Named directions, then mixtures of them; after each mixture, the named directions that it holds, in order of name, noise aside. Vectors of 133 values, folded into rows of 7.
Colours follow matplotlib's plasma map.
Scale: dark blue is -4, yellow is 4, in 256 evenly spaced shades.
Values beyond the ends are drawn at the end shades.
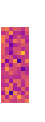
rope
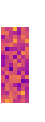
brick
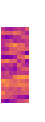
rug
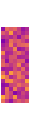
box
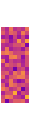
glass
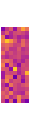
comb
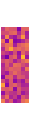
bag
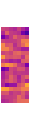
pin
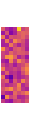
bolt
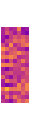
bolt, box, pin.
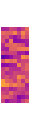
bag, pin, rug.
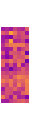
box, rug.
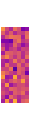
bag, comb.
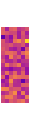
brick, glass, pin.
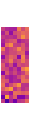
bag, bolt, rug.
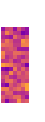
box, comb, pin.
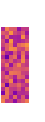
bag, box.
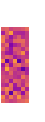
rope.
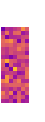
comb, glass, rug.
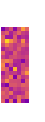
comb.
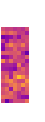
box, glass, rug.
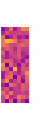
comb.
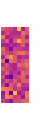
bolt, glass, rope.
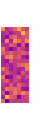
bolt, brick, glass.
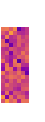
bolt, comb, rope.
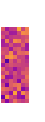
bolt, glass.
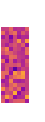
glass.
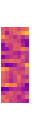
pin.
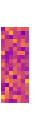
box, comb, rope.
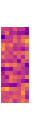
brick, pin.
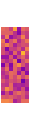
bag, brick, rope.
